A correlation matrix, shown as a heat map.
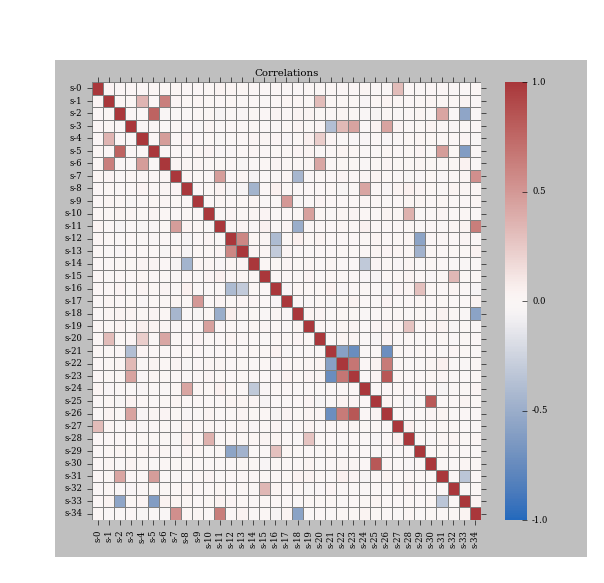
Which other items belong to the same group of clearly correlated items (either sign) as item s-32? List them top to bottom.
s-15
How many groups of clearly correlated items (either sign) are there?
11
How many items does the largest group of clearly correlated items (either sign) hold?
5
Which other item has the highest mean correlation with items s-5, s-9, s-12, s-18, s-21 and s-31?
s-2
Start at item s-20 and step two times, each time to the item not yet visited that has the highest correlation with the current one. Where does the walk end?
s-1
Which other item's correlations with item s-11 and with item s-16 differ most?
s-34
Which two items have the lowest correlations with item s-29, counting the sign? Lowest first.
s-12, s-13
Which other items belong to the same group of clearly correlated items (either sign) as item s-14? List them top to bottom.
s-8, s-24
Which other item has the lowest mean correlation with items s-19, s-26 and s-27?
s-21
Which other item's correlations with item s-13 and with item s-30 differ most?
s-25
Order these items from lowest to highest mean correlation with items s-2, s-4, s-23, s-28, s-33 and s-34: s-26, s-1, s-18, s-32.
s-18, s-32, s-1, s-26
